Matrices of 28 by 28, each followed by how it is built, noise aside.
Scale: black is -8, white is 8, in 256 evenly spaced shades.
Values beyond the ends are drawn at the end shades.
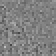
lower triangular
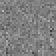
uneven columns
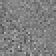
lower triangular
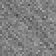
Toeplitz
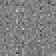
uneven columns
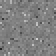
sparse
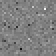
sparse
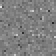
sparse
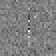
uneven columns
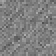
Hankel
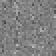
uneven columns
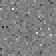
sparse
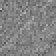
Hankel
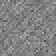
Hankel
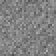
Hankel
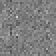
uneven columns
